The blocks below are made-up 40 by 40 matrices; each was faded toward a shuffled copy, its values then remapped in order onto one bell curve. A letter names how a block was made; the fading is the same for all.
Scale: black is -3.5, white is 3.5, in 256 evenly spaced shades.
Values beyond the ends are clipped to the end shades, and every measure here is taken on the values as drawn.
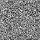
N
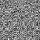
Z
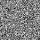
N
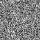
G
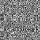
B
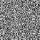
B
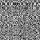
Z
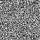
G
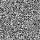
G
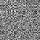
Z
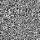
N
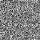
N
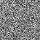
N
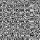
Z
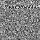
B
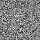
G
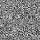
B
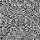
B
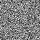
G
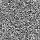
G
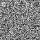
G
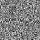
B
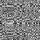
Z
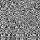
Z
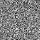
N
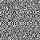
Z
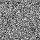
G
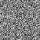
B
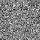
B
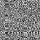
Z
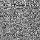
N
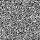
G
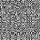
Z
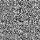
N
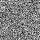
G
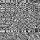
Z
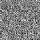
B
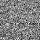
B
